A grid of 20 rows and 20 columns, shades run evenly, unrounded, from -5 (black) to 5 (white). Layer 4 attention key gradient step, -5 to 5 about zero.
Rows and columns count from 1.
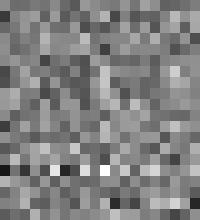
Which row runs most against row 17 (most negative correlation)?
16
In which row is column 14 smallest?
19
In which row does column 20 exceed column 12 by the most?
2
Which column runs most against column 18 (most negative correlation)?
12
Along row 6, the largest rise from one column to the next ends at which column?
10
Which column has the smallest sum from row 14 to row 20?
1
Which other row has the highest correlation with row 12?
7
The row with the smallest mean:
6
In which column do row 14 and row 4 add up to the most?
5
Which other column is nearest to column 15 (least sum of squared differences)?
13
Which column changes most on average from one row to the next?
11
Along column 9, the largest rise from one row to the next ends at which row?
4
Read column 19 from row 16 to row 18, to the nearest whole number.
1 0 0
